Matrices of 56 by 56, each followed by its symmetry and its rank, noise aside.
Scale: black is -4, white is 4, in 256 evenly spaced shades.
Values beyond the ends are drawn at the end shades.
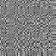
no symmetry, rank five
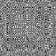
symmetric, rank four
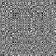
symmetric, rank four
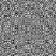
no symmetry, rank five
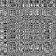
antisymmetric, rank four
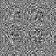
no symmetry, rank five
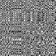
no symmetry, rank four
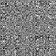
no symmetry, rank six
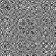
symmetric, rank five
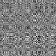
no symmetry, rank five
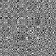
symmetric, rank six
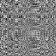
no symmetry, rank five
